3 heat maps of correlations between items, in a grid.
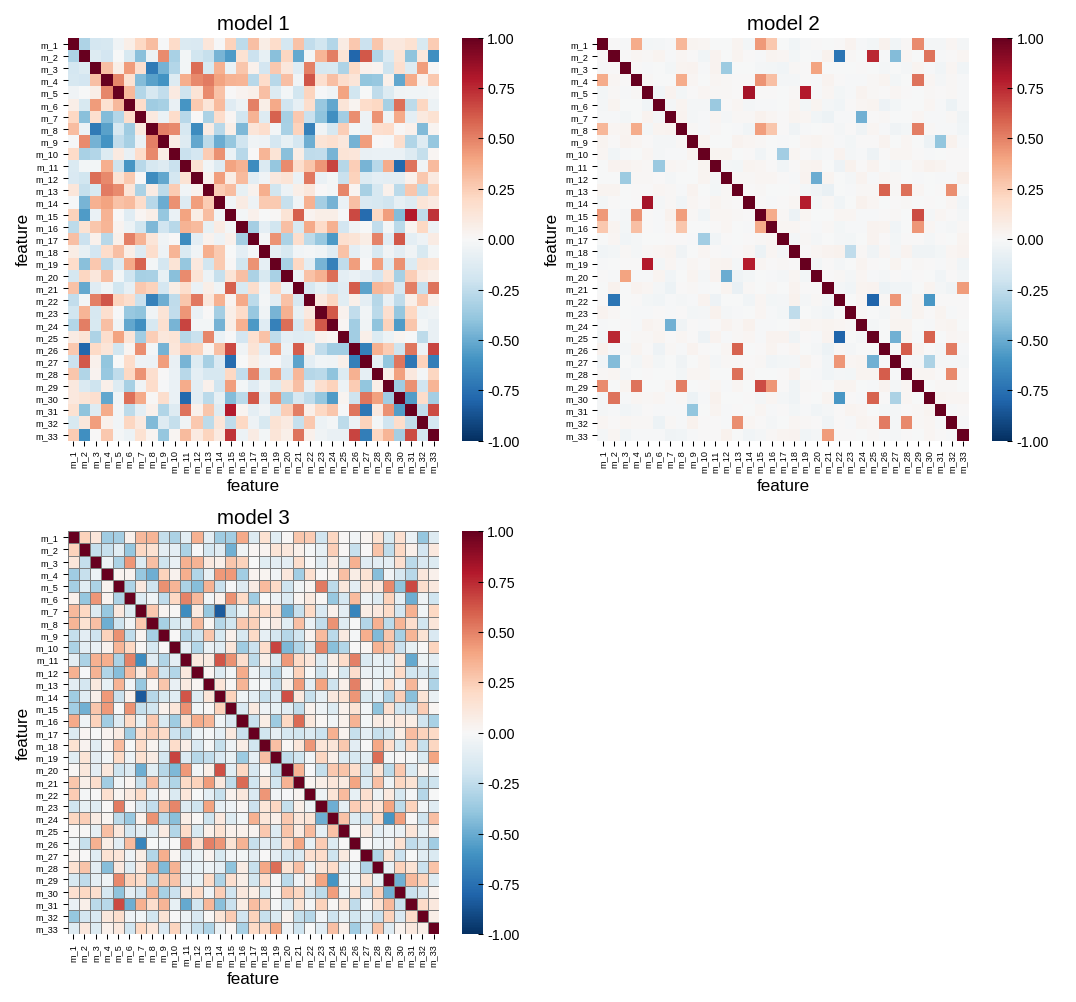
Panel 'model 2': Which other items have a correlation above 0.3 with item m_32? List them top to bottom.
m_13, m_26, m_28
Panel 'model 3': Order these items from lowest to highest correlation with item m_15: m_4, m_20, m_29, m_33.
m_20, m_33, m_29, m_4
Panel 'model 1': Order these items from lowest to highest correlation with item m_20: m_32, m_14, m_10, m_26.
m_10, m_14, m_26, m_32
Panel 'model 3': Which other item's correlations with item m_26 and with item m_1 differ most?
m_7
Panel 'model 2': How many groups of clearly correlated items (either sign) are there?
11
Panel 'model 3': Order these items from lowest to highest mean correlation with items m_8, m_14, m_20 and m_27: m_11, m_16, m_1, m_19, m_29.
m_29, m_19, m_1, m_16, m_11
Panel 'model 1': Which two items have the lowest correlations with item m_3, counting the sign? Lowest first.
m_8, m_9
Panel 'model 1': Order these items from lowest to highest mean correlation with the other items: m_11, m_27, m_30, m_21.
m_27, m_30, m_11, m_21
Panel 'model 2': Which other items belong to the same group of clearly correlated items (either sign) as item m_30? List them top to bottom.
m_2, m_22, m_25, m_27
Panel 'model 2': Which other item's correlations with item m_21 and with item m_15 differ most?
m_29
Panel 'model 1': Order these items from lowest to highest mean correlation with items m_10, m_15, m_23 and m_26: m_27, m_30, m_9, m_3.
m_27, m_30, m_9, m_3
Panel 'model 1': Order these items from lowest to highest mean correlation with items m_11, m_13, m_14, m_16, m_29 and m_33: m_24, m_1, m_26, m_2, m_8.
m_2, m_8, m_1, m_24, m_26
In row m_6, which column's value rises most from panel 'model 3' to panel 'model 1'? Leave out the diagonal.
m_17
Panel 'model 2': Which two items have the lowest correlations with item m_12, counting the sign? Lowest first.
m_20, m_3
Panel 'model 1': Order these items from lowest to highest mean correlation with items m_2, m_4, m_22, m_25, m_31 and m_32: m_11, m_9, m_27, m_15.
m_9, m_27, m_15, m_11
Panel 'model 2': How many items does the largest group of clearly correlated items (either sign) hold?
6
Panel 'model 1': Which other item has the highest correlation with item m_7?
m_19
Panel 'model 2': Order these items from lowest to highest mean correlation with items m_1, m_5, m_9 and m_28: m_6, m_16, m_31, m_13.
m_31, m_6, m_16, m_13
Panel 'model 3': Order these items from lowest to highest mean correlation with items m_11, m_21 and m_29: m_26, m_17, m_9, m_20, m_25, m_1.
m_17, m_9, m_1, m_25, m_20, m_26
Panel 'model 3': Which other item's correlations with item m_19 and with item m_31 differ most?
m_10
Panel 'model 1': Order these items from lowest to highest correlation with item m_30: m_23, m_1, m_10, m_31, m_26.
m_31, m_23, m_26, m_10, m_1
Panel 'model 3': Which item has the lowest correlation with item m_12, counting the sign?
m_5
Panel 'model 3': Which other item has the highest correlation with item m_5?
m_31
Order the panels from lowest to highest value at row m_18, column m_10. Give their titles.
model 2, model 3, model 1
